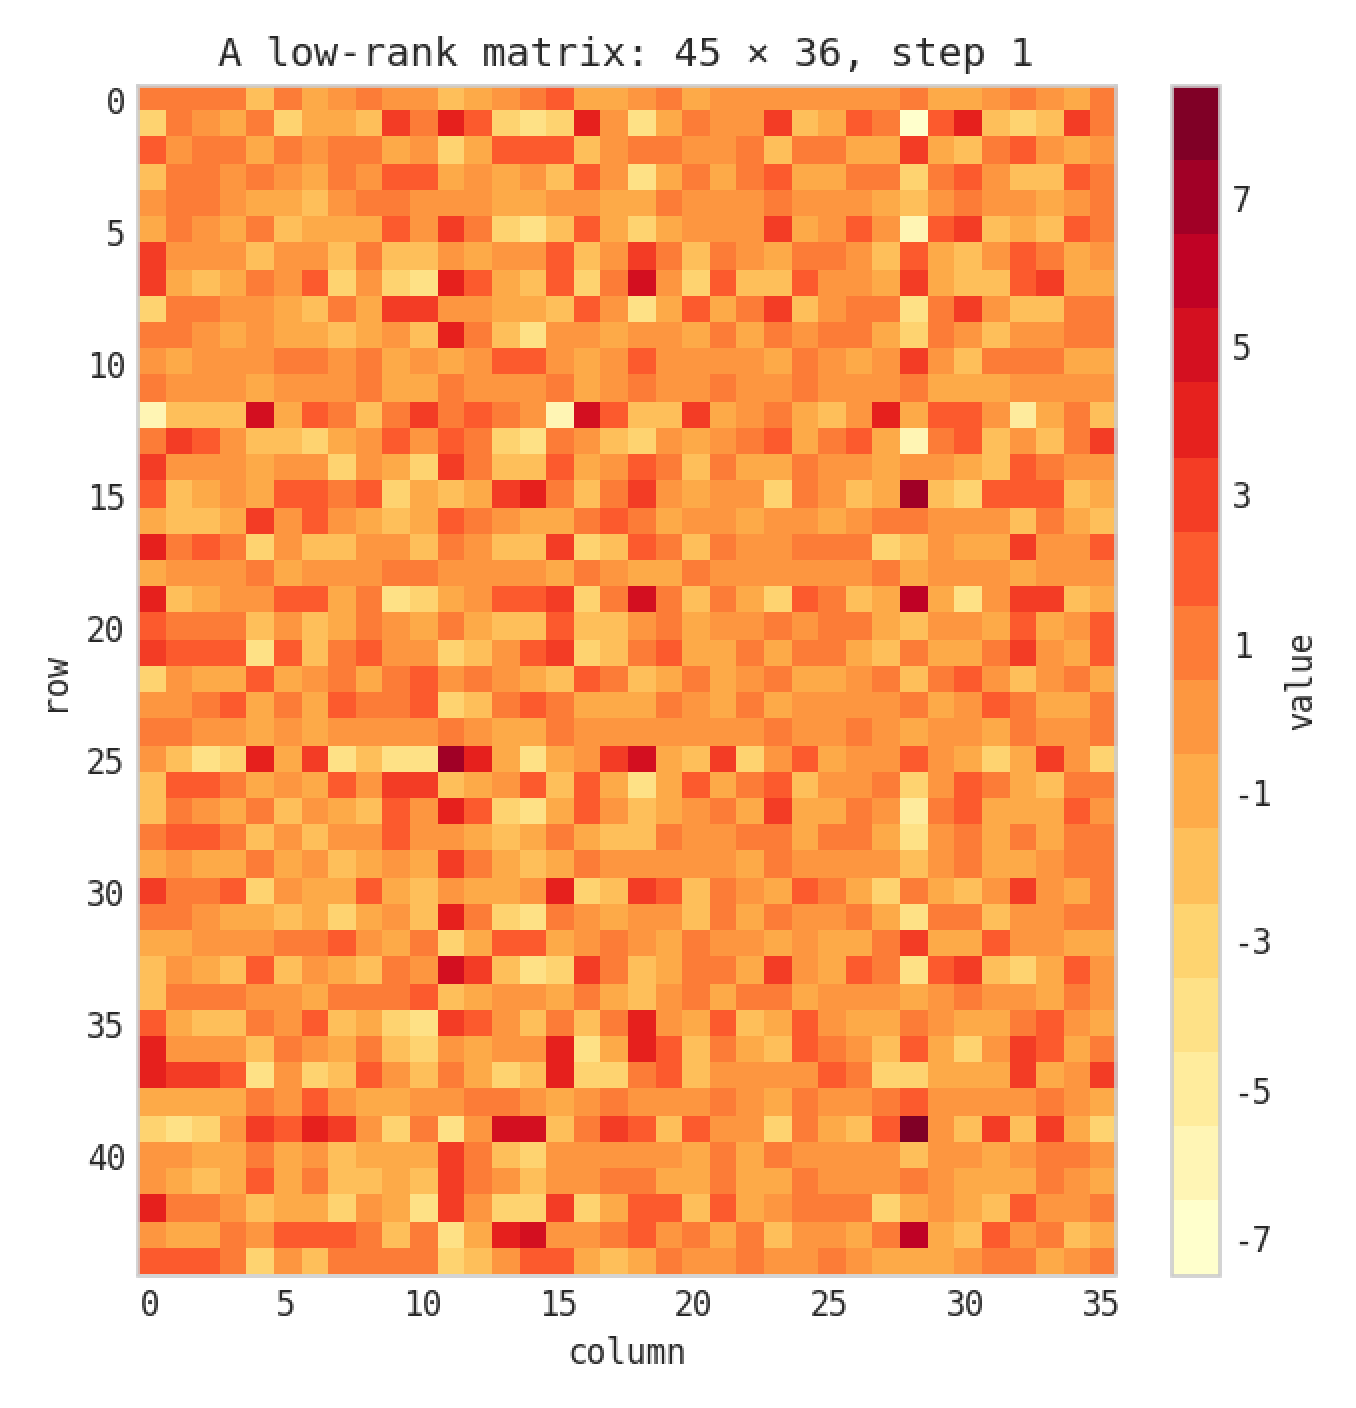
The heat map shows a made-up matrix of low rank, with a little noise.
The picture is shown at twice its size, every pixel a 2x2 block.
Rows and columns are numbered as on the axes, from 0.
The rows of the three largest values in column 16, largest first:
12, 1, 33
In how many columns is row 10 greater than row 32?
12
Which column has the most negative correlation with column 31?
11
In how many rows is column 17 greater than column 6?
8
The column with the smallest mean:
14
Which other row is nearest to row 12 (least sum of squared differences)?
22
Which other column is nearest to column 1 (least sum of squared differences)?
35
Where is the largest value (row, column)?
39, 28
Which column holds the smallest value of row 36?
16
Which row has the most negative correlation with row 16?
44
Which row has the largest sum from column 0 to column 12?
26
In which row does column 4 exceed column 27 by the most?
25
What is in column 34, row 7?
-1
